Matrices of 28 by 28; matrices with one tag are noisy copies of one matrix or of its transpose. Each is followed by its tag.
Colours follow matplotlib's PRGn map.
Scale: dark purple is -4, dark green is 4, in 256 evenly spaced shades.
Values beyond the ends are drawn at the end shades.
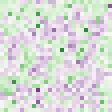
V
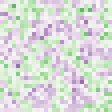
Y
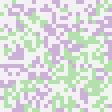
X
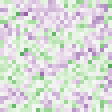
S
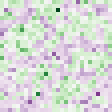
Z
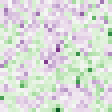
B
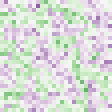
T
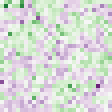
Z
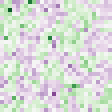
Y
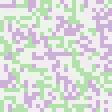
T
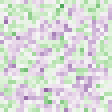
V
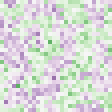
S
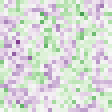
S
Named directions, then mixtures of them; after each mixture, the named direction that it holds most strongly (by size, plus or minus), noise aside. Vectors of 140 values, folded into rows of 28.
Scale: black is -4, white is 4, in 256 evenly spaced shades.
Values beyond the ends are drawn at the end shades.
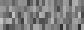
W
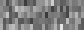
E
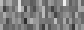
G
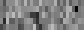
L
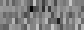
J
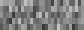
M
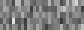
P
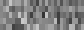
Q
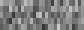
M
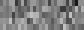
P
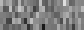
G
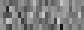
Q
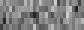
L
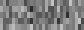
E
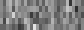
L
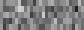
G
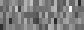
M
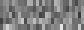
W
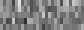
P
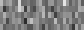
G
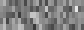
L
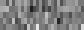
J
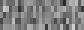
G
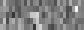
L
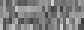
E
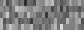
E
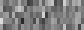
W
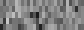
L
